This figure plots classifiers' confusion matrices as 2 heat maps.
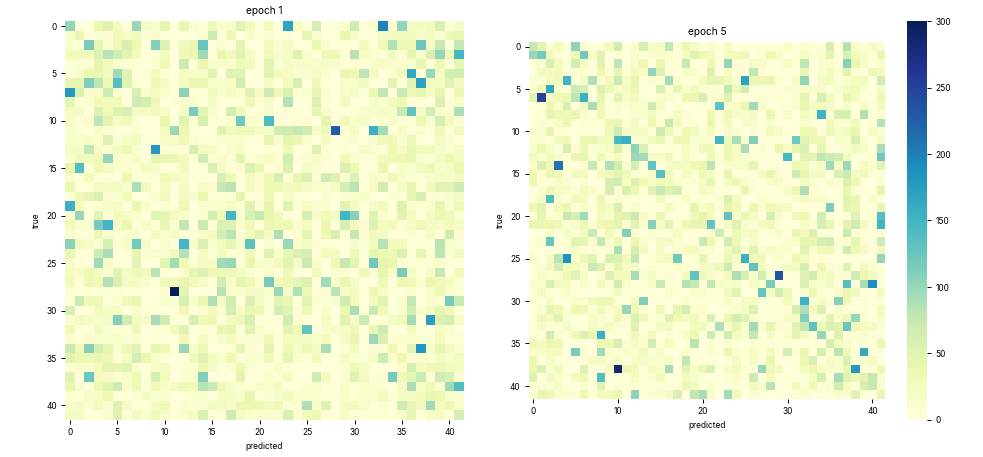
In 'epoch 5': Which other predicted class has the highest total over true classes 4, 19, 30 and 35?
32
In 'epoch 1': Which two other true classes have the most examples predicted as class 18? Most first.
10, 6
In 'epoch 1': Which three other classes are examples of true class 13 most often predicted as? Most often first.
9, 2, 26
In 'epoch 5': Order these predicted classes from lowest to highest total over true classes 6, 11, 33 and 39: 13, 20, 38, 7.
13, 7, 20, 38
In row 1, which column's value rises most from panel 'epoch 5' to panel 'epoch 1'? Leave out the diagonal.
15
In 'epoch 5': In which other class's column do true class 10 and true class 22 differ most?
11
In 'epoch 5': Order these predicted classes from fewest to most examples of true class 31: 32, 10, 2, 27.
27, 10, 2, 32
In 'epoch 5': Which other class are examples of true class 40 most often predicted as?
28
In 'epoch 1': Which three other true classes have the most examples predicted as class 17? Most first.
20, 25, 22
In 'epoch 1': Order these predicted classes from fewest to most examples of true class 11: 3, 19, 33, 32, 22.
3, 19, 22, 33, 32
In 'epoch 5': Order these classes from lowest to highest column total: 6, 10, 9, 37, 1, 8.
9, 1, 6, 8, 37, 10
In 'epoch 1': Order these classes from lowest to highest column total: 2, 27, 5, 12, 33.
27, 2, 5, 33, 12
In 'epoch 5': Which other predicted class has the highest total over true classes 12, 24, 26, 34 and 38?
10
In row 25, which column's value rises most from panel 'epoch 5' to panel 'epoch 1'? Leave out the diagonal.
32
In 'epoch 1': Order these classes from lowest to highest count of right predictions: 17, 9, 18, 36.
9, 18, 36, 17
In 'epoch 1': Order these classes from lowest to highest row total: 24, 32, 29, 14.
32, 14, 24, 29
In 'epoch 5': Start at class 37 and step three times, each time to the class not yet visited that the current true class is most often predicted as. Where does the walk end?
23
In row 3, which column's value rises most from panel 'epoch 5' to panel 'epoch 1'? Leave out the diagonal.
41
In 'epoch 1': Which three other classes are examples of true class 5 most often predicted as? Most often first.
36, 38, 31
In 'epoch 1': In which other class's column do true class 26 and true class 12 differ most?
35
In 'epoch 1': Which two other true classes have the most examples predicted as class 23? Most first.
0, 8
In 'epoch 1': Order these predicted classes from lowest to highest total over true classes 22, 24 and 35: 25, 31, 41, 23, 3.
31, 41, 23, 25, 3
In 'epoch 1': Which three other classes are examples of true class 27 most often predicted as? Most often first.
21, 4, 16
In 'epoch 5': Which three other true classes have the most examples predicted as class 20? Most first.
41, 23, 6
